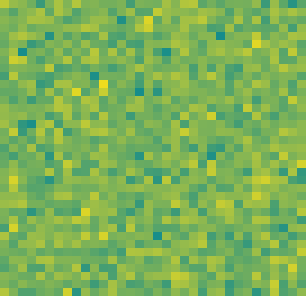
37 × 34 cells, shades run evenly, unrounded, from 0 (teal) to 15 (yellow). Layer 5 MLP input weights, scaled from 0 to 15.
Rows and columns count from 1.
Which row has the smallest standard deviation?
18
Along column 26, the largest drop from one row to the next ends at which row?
36
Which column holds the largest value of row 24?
2
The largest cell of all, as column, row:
12, 11
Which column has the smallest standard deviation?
14
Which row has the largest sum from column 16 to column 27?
3
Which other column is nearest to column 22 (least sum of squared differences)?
1
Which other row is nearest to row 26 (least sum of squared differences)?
25
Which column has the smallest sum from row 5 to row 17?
16
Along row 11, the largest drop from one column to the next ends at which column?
13
